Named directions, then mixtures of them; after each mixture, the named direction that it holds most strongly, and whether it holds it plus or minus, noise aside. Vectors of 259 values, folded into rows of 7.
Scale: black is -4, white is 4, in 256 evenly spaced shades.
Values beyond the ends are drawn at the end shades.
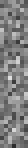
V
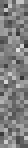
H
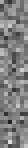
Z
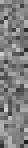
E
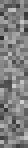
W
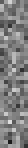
Z, minus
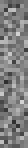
W, plus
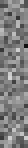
V, plus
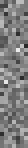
H, plus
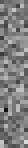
E, minus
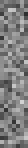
W, plus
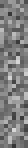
V, plus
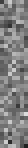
Z, minus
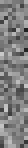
E, plus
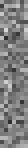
W, minus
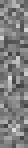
V, plus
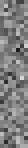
H, minus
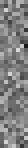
H, plus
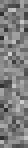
W, plus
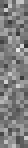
H, plus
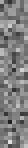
Z, plus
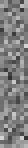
V, minus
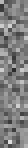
Z, plus
